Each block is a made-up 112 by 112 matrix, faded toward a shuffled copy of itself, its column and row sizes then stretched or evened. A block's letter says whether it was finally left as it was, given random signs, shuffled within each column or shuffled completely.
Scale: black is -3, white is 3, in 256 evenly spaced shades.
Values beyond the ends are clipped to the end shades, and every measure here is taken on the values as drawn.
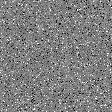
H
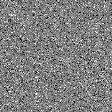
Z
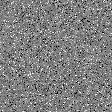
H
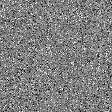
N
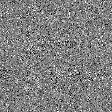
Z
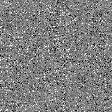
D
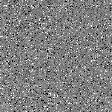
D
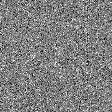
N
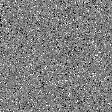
N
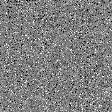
N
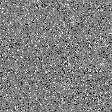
Z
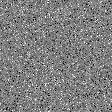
H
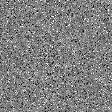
N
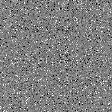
D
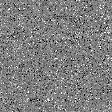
Z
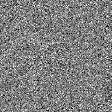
D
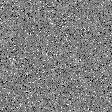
H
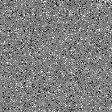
D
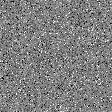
H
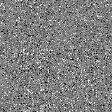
D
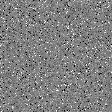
N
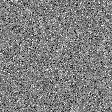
H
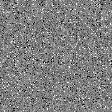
D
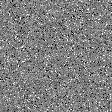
H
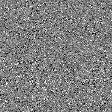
Z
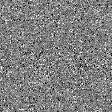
Z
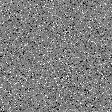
H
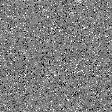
Z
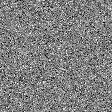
H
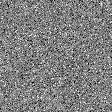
H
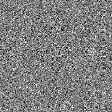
D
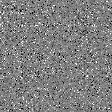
Z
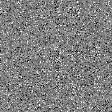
Z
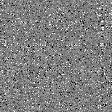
D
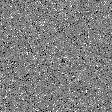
H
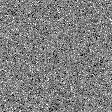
H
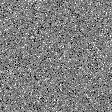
H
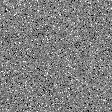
H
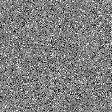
D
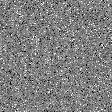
H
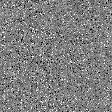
N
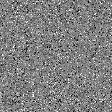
D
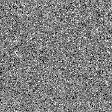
Z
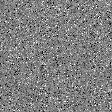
N
